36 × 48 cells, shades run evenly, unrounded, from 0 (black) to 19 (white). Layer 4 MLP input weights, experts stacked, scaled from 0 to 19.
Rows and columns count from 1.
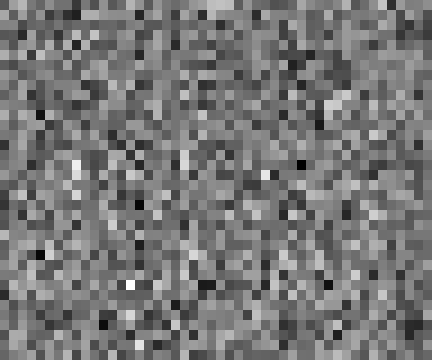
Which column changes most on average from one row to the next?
16
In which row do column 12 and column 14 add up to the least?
33
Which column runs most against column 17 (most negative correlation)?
15
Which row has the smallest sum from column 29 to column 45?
17
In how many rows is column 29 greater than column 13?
21
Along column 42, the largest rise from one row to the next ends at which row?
19
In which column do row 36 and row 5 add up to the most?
8
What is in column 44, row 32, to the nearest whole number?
5
